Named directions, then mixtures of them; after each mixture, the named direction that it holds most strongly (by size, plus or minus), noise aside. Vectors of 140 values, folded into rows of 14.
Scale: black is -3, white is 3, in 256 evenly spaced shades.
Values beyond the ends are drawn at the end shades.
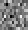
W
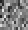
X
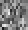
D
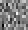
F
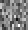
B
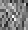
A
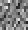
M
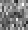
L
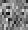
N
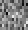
L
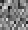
X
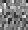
N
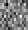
W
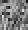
N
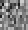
X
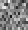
M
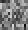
B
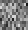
A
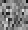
N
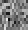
N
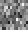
L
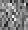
A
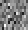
N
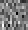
F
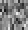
L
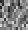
X
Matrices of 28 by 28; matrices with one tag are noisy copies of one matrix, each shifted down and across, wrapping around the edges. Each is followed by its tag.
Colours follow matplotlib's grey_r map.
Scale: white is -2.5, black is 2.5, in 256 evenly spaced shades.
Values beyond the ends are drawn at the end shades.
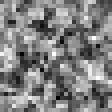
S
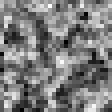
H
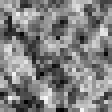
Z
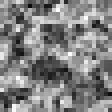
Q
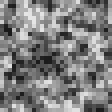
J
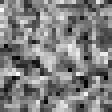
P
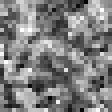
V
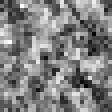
Z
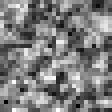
S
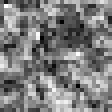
J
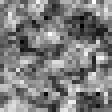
Q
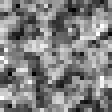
H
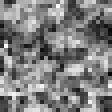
Q
